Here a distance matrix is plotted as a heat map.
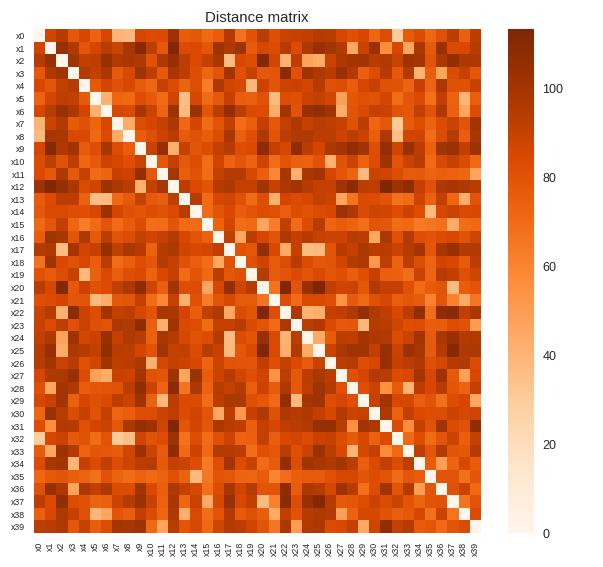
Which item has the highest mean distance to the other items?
x12
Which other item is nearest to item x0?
x32
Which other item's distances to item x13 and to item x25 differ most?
x6
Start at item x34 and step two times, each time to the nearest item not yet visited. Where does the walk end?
x36
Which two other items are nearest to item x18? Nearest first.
x16, x30
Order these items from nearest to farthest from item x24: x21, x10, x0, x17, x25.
x17, x25, x10, x21, x0
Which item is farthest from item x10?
x31
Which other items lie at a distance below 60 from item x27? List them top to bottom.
x5, x6, x13, x21, x38
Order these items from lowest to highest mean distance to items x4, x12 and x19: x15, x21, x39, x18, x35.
x15, x35, x21, x18, x39
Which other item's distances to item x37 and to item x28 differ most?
x20
